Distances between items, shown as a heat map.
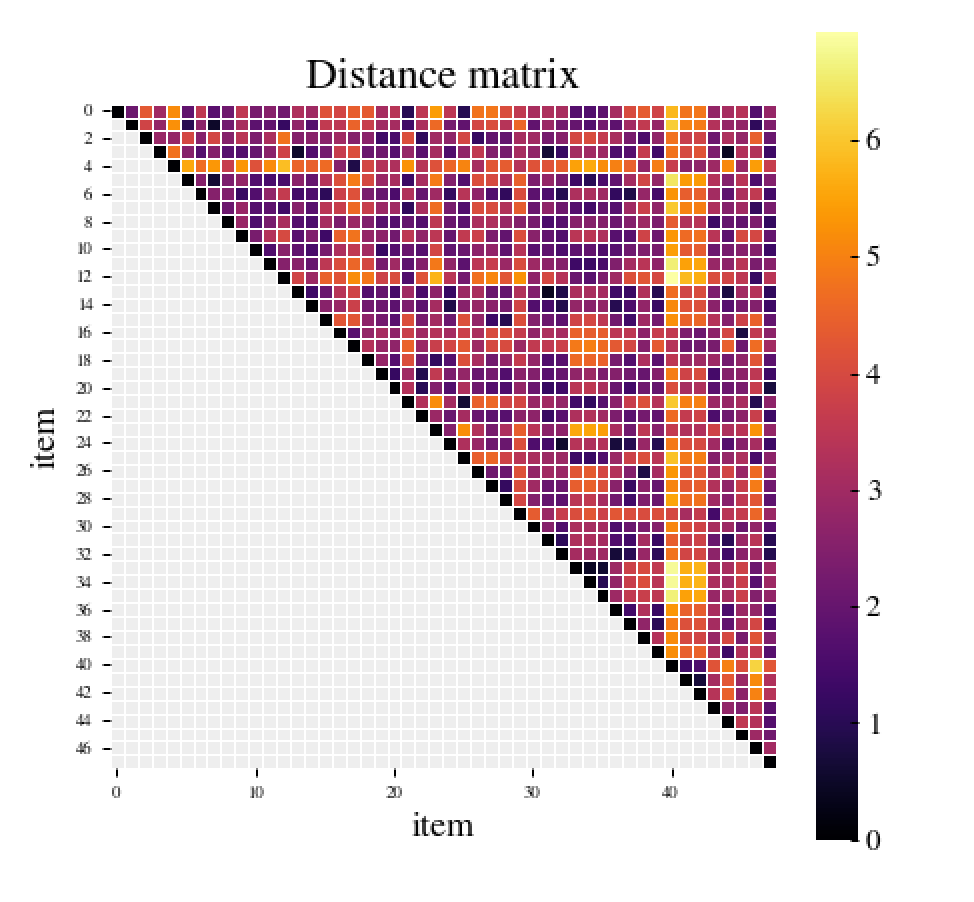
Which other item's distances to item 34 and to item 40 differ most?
33
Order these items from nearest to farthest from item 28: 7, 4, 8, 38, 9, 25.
9, 38, 8, 7, 25, 4
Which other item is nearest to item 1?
7
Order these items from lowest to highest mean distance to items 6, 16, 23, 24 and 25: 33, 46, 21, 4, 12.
21, 46, 33, 12, 4
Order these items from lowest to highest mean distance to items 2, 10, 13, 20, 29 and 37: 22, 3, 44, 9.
22, 3, 44, 9
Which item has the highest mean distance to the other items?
40
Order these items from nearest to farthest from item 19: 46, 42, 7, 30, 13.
13, 30, 7, 46, 42
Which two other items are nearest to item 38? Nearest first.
26, 2
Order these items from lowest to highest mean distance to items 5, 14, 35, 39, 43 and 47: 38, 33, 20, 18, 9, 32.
32, 20, 33, 9, 18, 38
